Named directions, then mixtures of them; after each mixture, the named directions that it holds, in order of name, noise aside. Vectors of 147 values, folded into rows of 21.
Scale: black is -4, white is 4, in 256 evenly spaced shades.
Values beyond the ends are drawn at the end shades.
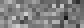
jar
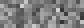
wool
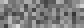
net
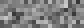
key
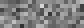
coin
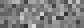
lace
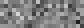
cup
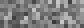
jar, key.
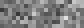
cup, jar, net.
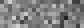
jar.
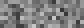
key, lace, wool.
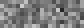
wool.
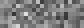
coin, jar, net.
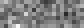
jar, net.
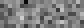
lace, wool.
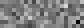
coin, cup, key.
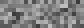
key.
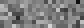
jar, key, wool.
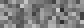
wool.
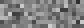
key, wool.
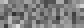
net.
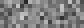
jar, lace, wool.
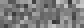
jar, key, net.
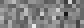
jar, lace, wool.
